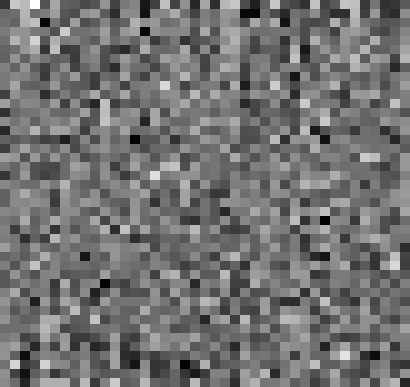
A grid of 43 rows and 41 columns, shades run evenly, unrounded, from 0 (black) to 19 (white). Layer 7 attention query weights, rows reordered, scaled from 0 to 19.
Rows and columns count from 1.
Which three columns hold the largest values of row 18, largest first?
37, 38, 24
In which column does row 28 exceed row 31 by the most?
33
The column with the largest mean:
2
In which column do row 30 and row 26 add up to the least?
25
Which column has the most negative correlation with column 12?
3
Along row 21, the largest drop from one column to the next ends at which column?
20
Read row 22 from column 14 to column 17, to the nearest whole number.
10 12 6 8
